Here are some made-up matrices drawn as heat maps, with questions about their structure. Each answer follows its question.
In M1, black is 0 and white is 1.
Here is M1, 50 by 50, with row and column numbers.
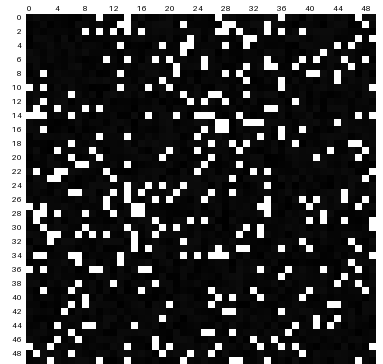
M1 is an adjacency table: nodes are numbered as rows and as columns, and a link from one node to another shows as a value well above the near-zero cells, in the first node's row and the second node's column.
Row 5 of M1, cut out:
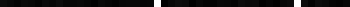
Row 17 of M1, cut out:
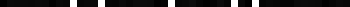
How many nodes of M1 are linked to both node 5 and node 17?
0
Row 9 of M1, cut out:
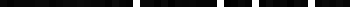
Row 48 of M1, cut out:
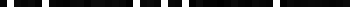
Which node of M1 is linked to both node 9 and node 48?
node 19
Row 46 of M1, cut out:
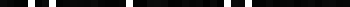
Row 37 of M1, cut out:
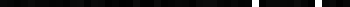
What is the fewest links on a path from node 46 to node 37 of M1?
4
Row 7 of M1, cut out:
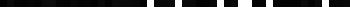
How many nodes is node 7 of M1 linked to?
7
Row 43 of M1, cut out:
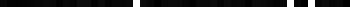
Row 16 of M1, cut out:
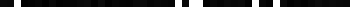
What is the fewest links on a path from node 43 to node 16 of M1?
4
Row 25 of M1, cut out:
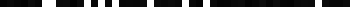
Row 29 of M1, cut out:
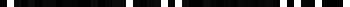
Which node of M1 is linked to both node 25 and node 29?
node 45
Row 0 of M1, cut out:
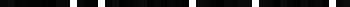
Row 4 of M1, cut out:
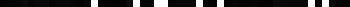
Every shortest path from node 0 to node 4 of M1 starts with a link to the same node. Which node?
node 10
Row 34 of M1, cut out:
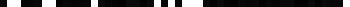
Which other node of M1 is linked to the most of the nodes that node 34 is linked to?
node 14
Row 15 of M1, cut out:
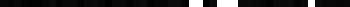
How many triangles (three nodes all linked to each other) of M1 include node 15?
2
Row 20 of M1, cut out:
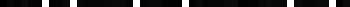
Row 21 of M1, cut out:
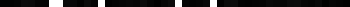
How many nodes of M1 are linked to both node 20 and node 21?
0
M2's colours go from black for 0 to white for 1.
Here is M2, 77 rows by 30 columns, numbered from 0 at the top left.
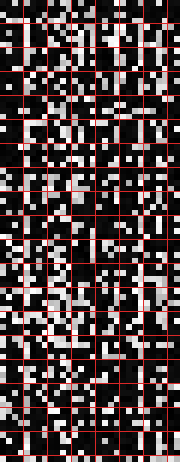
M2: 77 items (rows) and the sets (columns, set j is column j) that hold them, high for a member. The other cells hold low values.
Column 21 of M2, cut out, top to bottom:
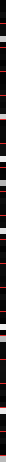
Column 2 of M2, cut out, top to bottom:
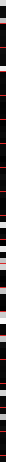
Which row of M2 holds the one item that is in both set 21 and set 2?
56
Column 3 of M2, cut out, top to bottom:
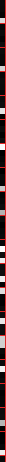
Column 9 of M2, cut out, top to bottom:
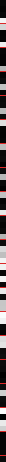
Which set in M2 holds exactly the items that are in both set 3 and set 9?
22
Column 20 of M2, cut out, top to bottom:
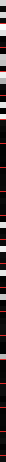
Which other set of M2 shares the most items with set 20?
19
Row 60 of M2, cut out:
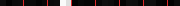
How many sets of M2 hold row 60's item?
2
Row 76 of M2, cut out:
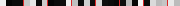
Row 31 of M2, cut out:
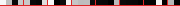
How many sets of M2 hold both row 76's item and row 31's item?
8
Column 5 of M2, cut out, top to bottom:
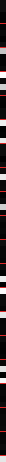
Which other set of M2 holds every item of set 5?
27
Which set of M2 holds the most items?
4
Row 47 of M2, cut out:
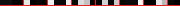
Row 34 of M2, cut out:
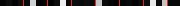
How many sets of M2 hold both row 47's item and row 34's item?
1
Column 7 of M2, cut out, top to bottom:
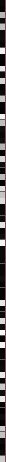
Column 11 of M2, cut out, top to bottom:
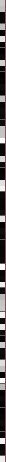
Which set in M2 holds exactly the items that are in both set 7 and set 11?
28
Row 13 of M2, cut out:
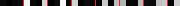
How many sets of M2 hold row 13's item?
11
